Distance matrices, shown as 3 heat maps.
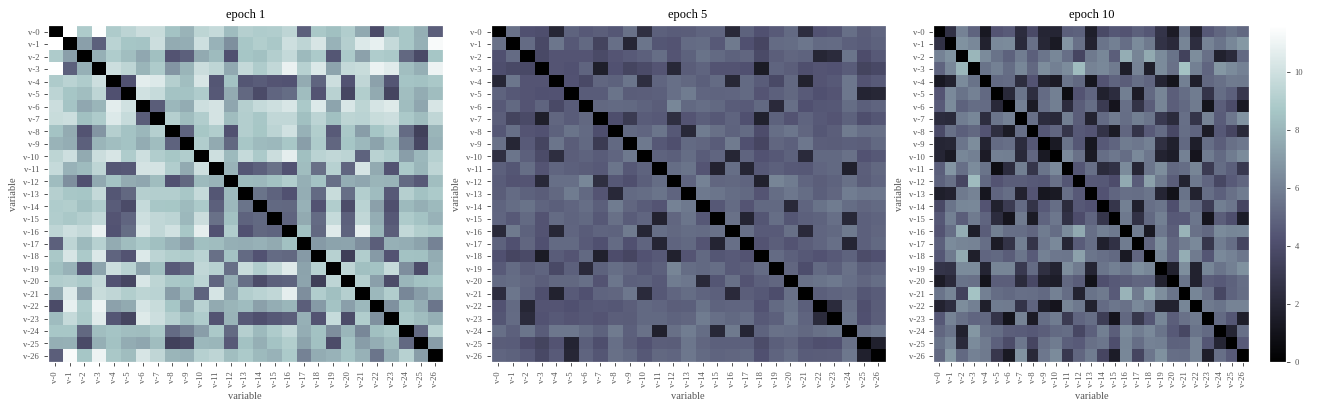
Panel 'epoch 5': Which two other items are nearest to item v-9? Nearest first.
v-1, v-7
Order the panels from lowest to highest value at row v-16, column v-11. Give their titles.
epoch 1, epoch 5, epoch 10
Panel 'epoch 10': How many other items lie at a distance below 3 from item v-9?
9
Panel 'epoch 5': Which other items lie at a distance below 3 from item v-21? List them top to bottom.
v-0, v-4, v-10, v-16
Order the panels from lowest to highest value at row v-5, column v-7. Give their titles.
epoch 5, epoch 10, epoch 1
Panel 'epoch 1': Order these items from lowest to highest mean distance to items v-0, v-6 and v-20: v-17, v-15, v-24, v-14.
v-17, v-14, v-15, v-24
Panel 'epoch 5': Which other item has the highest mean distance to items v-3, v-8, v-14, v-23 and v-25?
v-24
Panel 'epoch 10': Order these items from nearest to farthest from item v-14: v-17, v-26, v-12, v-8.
v-17, v-8, v-26, v-12
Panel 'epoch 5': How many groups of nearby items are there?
9
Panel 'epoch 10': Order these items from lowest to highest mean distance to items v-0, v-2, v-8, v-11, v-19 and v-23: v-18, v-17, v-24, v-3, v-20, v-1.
v-20, v-17, v-24, v-1, v-18, v-3
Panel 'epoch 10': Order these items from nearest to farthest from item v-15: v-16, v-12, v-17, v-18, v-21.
v-17, v-12, v-21, v-18, v-16
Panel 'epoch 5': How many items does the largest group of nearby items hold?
5
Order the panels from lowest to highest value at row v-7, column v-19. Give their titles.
epoch 10, epoch 5, epoch 1
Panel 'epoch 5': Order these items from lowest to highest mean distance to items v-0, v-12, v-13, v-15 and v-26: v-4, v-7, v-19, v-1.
v-7, v-4, v-1, v-19
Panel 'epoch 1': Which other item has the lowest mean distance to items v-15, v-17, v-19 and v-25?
v-9
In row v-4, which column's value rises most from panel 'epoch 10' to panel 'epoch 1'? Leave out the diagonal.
v-10
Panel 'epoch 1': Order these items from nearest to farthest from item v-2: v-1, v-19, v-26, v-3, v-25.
v-25, v-19, v-1, v-3, v-26
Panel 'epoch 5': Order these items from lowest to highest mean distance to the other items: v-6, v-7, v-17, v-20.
v-7, v-17, v-6, v-20
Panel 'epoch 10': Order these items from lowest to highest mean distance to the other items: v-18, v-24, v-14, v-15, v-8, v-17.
v-8, v-15, v-14, v-17, v-24, v-18
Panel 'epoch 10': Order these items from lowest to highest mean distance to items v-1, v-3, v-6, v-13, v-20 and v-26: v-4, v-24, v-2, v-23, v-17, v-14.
v-4, v-23, v-14, v-17, v-24, v-2
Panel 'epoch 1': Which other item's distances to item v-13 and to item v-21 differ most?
v-16
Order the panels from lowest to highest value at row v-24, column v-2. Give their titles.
epoch 10, epoch 1, epoch 5
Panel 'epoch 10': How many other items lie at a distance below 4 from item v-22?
9
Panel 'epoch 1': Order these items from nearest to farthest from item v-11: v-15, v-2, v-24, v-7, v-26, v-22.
v-15, v-22, v-2, v-24, v-26, v-7
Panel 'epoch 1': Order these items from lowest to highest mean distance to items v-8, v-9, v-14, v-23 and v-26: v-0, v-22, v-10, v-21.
v-22, v-0, v-21, v-10
